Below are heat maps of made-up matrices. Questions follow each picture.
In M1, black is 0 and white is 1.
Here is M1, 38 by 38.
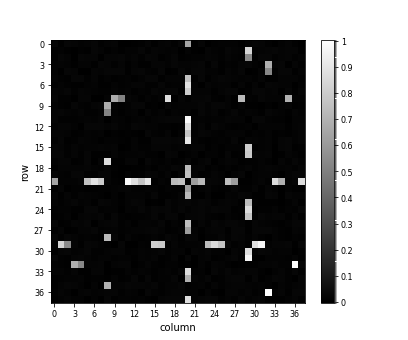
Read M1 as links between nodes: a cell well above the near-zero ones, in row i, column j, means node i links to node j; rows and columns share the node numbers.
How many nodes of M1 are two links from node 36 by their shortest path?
2
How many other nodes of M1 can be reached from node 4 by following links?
3
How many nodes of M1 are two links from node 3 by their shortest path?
2
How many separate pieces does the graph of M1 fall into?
4
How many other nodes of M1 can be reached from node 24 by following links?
9
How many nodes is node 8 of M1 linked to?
5
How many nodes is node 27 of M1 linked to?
1
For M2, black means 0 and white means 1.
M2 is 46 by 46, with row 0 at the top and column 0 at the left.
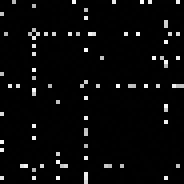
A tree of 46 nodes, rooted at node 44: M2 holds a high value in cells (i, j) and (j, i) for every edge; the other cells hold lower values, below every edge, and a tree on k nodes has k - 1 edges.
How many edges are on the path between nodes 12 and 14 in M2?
3
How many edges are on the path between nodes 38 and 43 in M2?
4
